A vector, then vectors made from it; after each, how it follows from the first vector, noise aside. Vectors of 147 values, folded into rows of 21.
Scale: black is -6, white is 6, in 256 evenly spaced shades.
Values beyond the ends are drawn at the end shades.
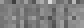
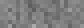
reversed, shrunk.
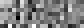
reversed, scaled up.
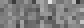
copied.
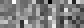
negated, scaled up.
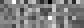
negated, scaled up.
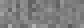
reversed, shrunk.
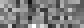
reversed, scaled up.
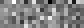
negated, scaled up.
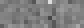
partly zeroed.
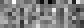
negated, scaled up.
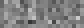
wrapped around, negated.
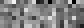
negated, scaled up.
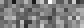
scaled up.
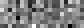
reversed, scaled up.
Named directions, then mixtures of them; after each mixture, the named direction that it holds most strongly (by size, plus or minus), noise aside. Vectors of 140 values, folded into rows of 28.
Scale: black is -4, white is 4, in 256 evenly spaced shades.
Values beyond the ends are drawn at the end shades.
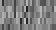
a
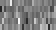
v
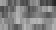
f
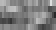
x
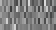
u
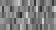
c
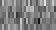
a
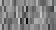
a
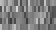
u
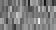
u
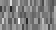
v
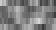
f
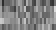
a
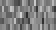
c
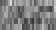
f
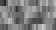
f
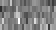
v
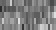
v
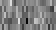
v
